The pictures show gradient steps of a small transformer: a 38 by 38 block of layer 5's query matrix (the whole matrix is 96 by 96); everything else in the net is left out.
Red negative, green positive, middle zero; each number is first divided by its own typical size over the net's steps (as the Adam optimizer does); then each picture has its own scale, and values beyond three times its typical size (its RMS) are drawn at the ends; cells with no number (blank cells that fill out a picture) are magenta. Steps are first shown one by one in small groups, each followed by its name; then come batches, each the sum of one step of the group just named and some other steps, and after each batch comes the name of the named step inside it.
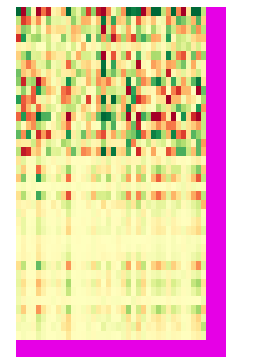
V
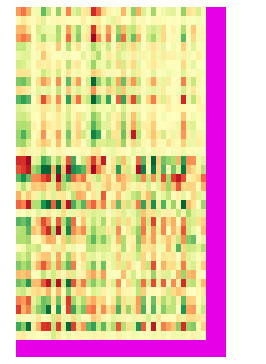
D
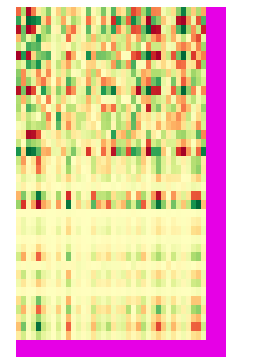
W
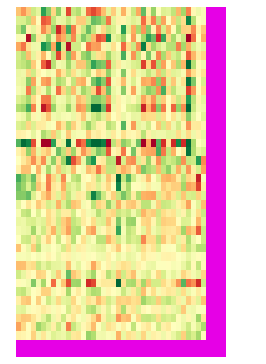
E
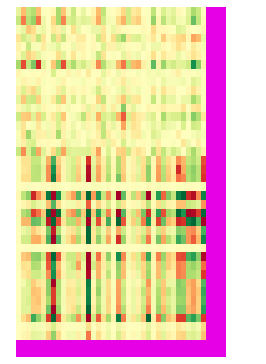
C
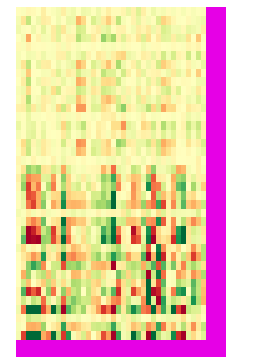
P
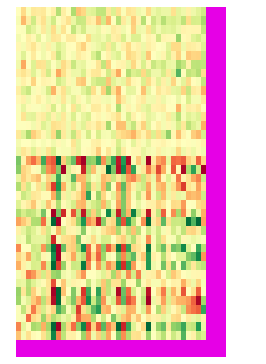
C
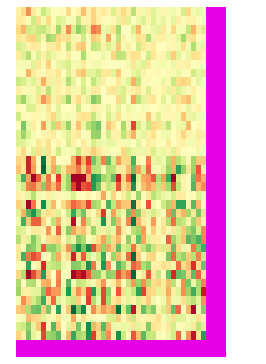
D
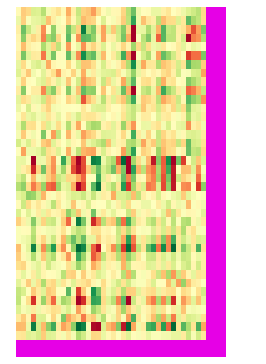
E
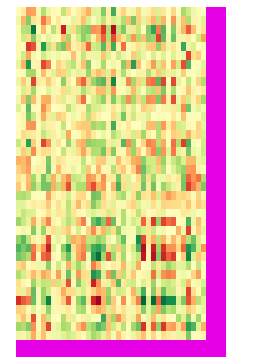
E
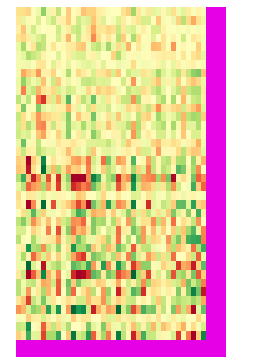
D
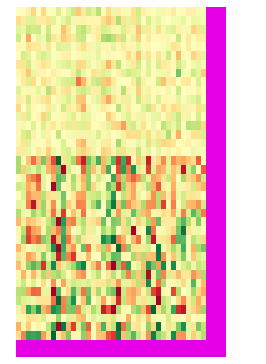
P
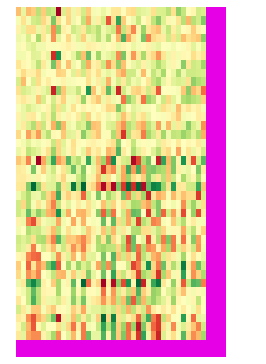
W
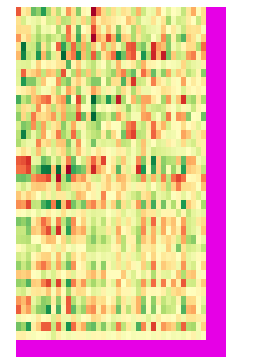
D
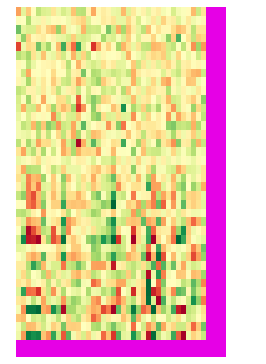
P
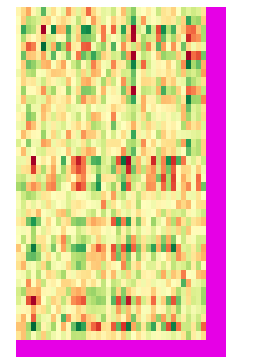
E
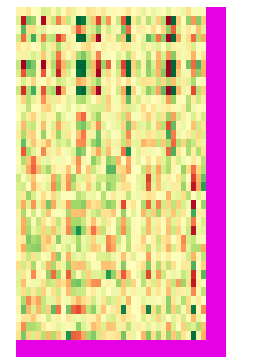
E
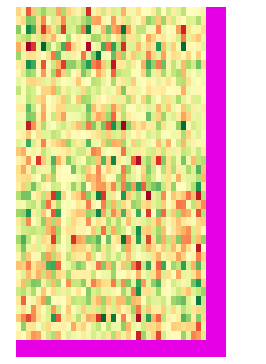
C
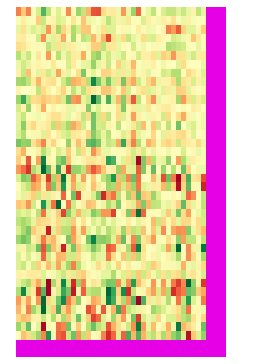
D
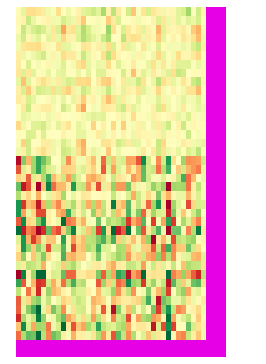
P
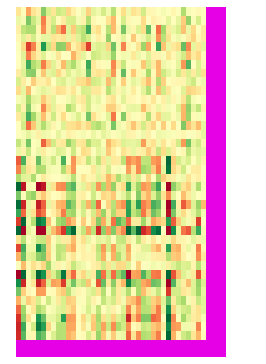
E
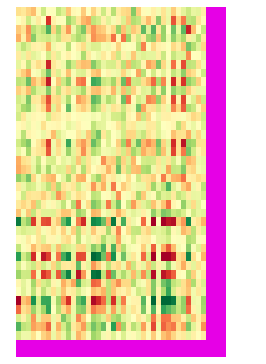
D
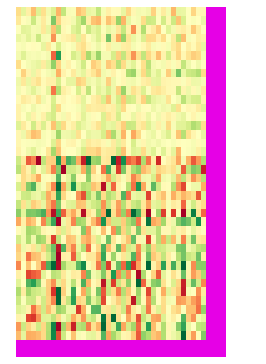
W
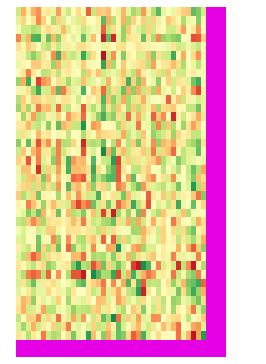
V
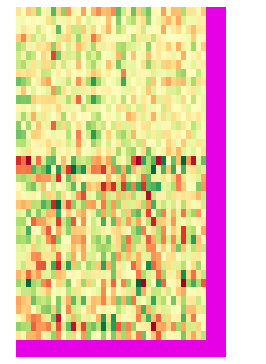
D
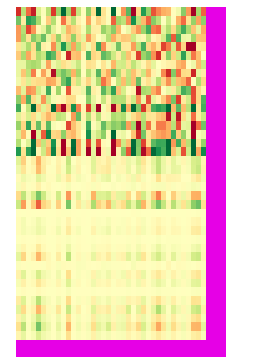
W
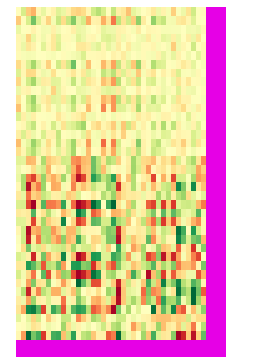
P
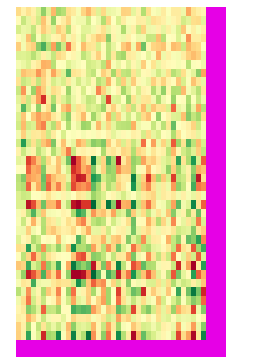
E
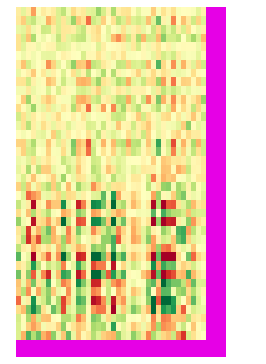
P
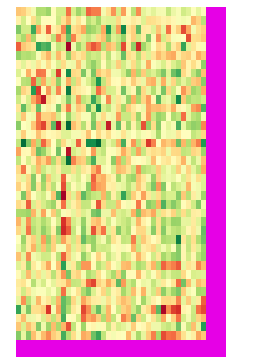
E
